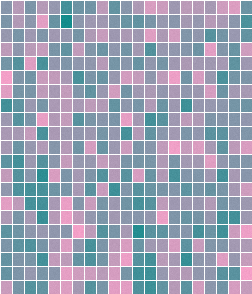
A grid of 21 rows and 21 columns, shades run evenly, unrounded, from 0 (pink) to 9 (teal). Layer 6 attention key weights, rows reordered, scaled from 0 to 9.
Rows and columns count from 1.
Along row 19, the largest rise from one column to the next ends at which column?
12
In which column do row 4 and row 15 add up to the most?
13
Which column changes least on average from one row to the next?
2
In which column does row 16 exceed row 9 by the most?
4
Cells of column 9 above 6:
2
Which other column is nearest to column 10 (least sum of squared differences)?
5
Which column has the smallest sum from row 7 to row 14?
6
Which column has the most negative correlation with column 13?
21
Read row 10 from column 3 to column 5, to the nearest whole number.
2 7 3
